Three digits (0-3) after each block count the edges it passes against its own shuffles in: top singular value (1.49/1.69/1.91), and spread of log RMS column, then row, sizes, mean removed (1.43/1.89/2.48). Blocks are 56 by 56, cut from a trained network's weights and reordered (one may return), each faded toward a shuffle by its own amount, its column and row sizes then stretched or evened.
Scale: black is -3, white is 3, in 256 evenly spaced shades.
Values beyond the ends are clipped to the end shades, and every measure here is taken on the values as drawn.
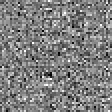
1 2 0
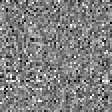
1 1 1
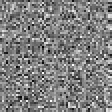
3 2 0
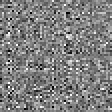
3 2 2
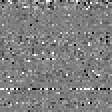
1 0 3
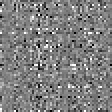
0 3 3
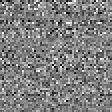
1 1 3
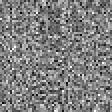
2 0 0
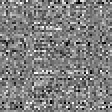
2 1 3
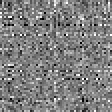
2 1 3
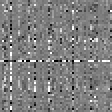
2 3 2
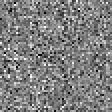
0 2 0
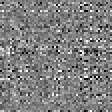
3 2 3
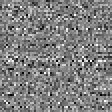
2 0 3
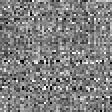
2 0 3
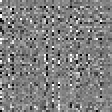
3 3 3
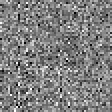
2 2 0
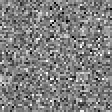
1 1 1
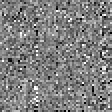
0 2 0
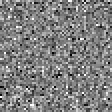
0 1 2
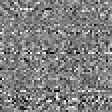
1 0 3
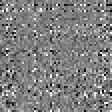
1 3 3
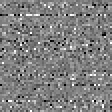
0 0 3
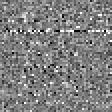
0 0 2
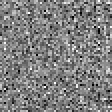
0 2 0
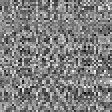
3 1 2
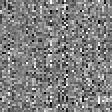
1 3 0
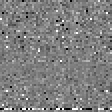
2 0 2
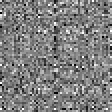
3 2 2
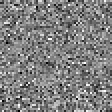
1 0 2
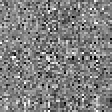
2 2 2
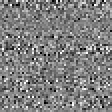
2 0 3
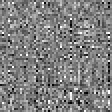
2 3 2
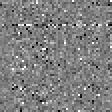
0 2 1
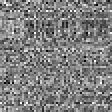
3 0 2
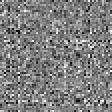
2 2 3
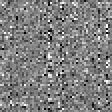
0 3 1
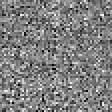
1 1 1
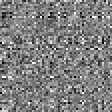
3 1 3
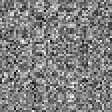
2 0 1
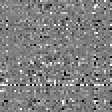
1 2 3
